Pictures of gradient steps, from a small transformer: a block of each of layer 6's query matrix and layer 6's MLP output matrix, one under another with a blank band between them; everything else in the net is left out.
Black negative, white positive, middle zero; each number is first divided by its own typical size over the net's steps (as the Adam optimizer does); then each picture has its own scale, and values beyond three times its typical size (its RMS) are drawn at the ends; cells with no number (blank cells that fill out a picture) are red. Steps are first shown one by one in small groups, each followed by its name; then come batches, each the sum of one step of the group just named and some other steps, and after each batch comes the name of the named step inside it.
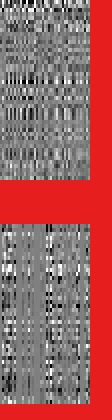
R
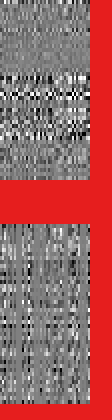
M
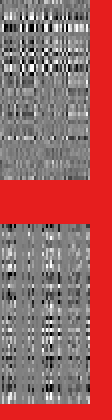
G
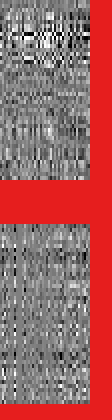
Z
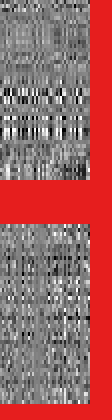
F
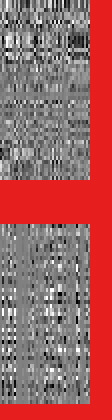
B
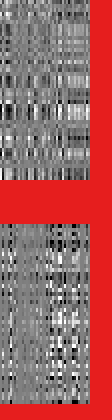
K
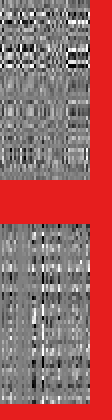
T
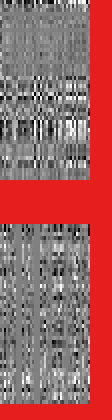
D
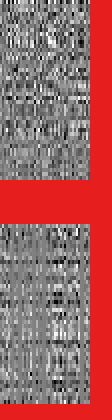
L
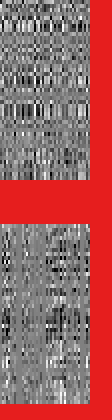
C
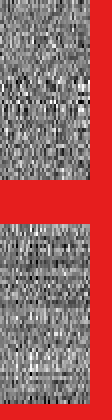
L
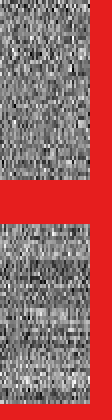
D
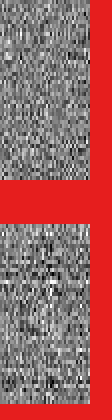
B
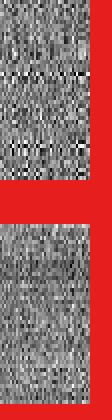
M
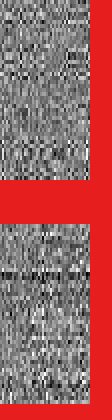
T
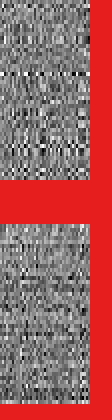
R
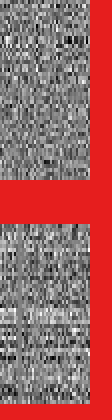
B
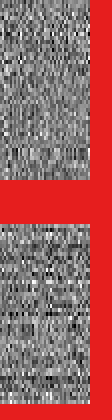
R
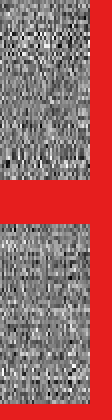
Z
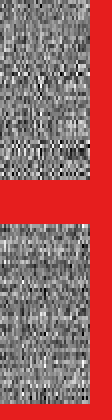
D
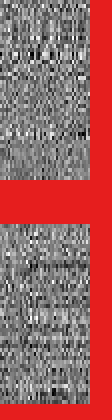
M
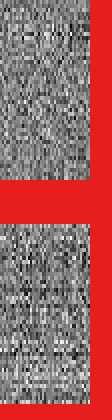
Z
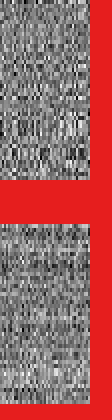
D
